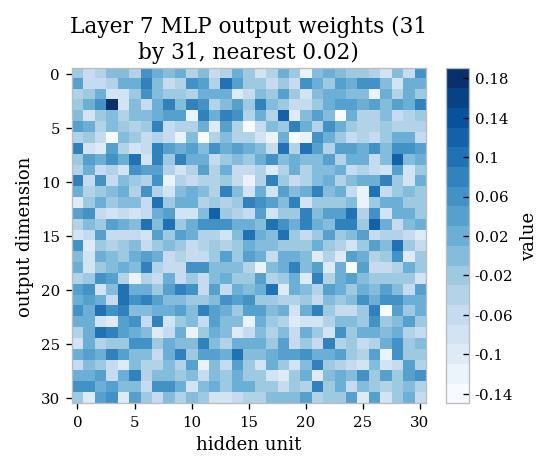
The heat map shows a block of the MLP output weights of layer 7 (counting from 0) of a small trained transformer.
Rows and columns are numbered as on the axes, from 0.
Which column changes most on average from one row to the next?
3
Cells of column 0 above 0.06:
2
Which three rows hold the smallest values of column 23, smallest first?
4, 17, 22
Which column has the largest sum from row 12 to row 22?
15
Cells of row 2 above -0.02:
15
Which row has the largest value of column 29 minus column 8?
23
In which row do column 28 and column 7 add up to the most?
8
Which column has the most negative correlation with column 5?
21
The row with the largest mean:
14
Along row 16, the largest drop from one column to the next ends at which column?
1
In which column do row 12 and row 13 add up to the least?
25
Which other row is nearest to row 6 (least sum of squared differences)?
27
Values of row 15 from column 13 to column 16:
-0.08 0 0.1 0.02
